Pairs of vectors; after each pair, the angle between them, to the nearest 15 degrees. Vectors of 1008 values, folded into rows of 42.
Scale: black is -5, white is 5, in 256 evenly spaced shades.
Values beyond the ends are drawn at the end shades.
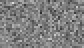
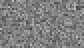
105 degrees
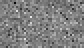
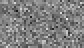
135 degrees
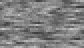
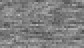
30 degrees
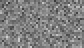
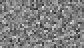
105 degrees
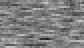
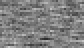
30 degrees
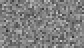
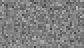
105 degrees
